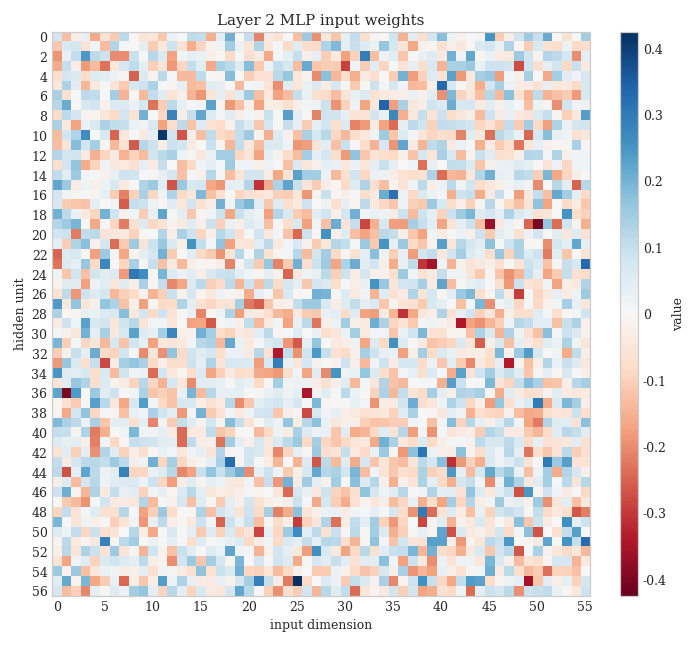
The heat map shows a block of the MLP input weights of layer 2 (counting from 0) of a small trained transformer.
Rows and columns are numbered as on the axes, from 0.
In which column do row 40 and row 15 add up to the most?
0
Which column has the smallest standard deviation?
22
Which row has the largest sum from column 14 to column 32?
44
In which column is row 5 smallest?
23
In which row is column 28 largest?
20
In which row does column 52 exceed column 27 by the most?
43
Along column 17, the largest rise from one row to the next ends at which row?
42
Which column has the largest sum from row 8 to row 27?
28
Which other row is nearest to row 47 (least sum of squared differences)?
13
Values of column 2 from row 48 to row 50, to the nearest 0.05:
-0.05 -0.05 0.1
